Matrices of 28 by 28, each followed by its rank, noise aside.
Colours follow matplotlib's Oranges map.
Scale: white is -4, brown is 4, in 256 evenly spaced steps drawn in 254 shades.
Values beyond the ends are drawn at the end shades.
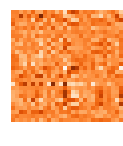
four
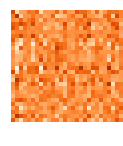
four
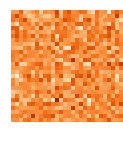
six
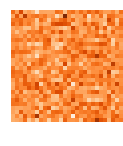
five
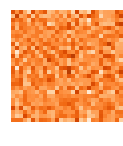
four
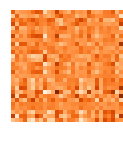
three
